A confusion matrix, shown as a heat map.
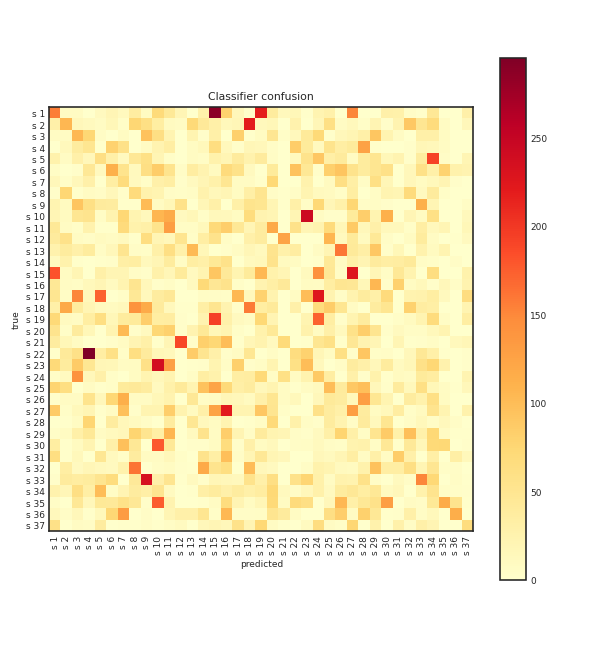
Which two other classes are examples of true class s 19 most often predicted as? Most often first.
s 15, s 24
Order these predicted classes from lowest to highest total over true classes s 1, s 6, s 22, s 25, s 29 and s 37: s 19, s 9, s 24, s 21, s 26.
s 21, s 24, s 9, s 26, s 19
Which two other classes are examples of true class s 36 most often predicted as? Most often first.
s 7, s 16
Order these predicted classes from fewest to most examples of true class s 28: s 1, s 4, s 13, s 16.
s 1, s 16, s 13, s 4
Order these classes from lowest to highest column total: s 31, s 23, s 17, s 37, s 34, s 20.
s 37, s 31, s 17, s 23, s 20, s 34
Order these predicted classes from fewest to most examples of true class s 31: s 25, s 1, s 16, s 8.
s 25, s 8, s 1, s 16
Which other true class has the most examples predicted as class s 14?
s 32
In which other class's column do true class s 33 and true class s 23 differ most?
s 10
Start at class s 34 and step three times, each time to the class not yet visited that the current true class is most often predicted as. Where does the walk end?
s 3
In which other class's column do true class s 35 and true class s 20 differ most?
s 30
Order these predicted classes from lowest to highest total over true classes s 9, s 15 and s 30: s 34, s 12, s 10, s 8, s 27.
s 8, s 12, s 34, s 10, s 27
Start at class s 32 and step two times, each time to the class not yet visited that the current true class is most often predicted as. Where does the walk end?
s 2
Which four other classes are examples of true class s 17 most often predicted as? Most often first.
s 24, s 5, s 3, s 23
